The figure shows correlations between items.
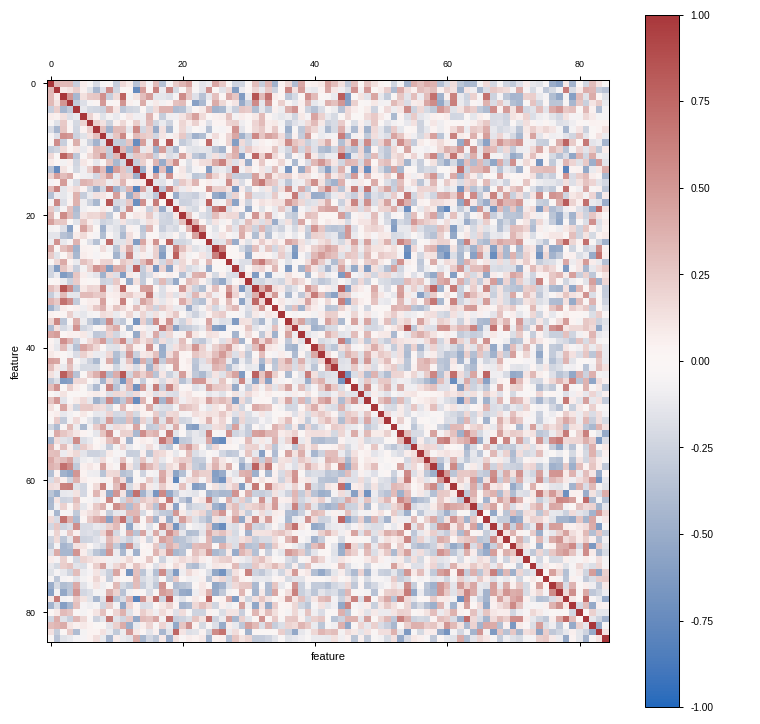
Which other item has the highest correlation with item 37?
54
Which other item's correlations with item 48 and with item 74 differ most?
62
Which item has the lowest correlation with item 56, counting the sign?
32
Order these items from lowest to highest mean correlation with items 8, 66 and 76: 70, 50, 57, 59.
70, 50, 59, 57
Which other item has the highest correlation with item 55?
21
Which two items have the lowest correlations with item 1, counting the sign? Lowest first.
13, 28
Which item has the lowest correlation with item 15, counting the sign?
43
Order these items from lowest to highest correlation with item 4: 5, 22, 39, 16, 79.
39, 5, 22, 16, 79
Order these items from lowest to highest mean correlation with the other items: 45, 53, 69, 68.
45, 69, 68, 53
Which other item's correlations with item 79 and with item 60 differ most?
82
